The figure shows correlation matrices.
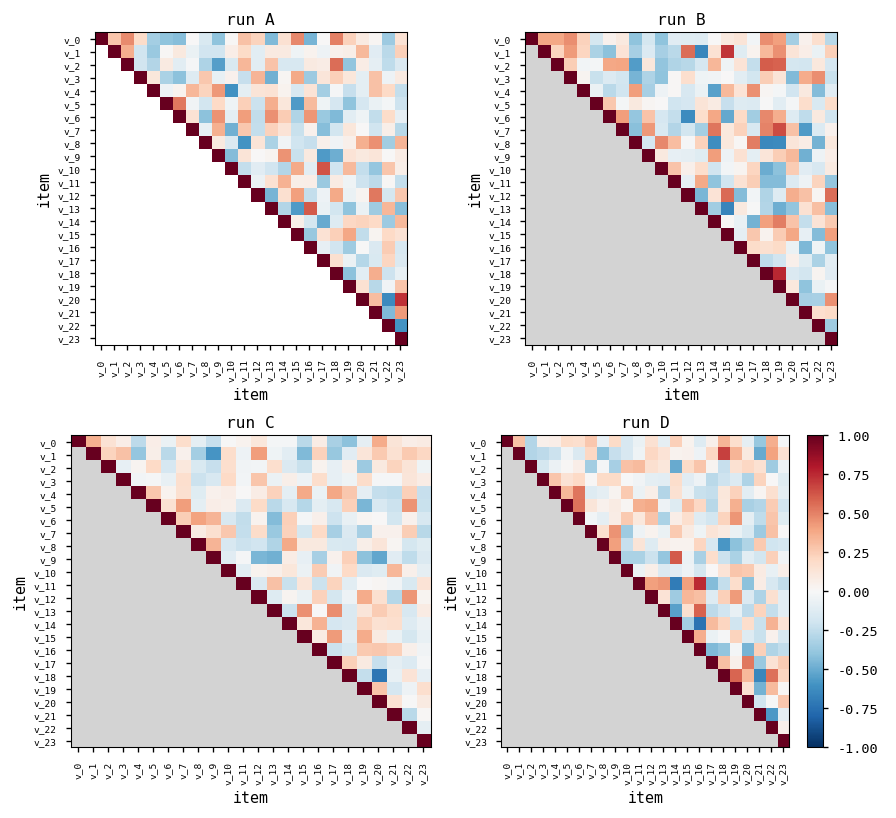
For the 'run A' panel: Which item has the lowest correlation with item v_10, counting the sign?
v_4
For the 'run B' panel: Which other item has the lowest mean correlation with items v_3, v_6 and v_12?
v_8
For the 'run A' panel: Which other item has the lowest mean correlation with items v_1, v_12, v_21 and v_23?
v_22
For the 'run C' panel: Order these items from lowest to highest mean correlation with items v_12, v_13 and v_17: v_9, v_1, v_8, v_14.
v_9, v_8, v_14, v_1
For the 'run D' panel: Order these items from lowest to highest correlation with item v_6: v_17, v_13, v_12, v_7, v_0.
v_13, v_17, v_7, v_0, v_12
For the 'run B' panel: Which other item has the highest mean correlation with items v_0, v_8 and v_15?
v_4
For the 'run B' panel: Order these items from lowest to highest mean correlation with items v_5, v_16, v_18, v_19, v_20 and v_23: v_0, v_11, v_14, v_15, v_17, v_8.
v_11, v_8, v_17, v_0, v_15, v_14
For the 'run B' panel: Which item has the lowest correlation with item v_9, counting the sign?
v_21
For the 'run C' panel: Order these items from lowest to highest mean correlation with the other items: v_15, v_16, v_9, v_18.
v_9, v_18, v_15, v_16
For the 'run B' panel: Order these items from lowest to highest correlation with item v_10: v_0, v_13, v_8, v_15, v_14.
v_0, v_14, v_15, v_13, v_8
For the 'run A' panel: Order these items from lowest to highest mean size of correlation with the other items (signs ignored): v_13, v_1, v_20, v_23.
v_1, v_20, v_23, v_13
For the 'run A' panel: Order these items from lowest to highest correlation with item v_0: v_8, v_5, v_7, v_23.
v_5, v_8, v_7, v_23
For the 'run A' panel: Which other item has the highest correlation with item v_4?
v_9
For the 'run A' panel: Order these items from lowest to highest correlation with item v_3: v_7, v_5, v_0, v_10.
v_5, v_7, v_10, v_0
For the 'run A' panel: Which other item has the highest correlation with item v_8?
v_21
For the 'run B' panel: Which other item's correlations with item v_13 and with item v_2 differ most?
v_19
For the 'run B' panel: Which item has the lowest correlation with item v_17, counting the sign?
v_14
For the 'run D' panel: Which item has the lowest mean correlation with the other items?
v_21
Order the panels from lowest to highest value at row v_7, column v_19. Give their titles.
run C, run D, run A, run B
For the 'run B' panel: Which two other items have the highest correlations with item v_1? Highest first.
v_15, v_12
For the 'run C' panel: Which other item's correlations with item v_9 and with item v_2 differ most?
v_1
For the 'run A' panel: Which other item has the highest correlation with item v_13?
v_16
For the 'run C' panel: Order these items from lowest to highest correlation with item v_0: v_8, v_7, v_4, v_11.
v_4, v_8, v_11, v_7
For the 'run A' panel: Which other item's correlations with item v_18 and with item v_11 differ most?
v_6
